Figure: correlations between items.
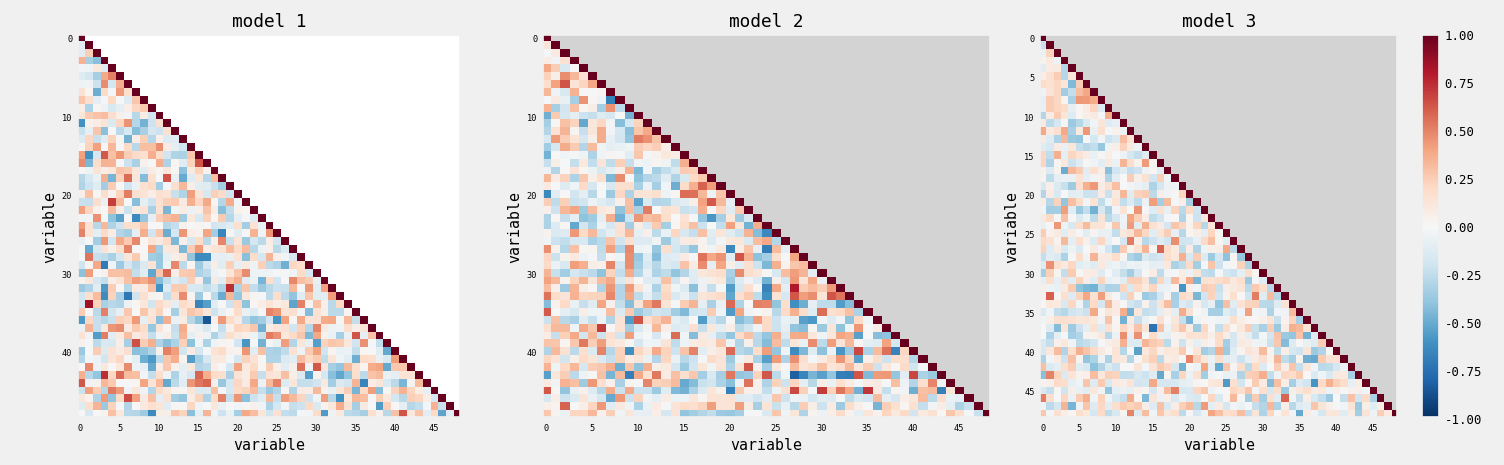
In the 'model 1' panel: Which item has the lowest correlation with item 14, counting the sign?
41
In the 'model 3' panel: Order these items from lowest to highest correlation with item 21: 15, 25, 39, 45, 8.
8, 39, 25, 45, 15
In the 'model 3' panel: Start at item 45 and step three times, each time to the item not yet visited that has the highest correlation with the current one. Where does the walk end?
12
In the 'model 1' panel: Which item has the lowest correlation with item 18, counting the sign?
25
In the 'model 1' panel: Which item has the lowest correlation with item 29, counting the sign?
3
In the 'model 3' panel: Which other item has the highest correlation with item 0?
46
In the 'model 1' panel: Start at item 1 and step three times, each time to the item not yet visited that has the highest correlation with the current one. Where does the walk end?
42
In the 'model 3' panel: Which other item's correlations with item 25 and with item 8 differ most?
44
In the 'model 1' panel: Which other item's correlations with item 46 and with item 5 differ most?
4
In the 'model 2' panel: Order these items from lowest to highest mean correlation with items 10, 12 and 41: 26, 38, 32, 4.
26, 4, 38, 32
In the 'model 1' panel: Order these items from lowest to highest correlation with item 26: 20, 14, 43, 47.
14, 47, 20, 43
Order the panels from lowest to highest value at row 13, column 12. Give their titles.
model 1, model 3, model 2
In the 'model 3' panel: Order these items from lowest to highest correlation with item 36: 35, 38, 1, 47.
38, 35, 47, 1
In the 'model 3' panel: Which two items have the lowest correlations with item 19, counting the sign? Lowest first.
32, 42
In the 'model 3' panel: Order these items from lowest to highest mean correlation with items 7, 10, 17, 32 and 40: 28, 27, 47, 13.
13, 47, 27, 28
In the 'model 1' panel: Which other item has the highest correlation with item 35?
38
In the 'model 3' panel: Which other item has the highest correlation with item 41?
20
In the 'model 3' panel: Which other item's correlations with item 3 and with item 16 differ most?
27
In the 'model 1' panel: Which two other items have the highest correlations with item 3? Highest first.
43, 15
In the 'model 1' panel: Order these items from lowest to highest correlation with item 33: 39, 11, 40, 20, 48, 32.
20, 11, 40, 48, 39, 32
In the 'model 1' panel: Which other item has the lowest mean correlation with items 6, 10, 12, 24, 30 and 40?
39
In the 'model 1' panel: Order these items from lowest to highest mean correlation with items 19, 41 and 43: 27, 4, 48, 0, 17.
0, 17, 27, 4, 48
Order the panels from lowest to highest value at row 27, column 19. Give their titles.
model 3, model 2, model 1
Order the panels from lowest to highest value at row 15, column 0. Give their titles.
model 2, model 3, model 1
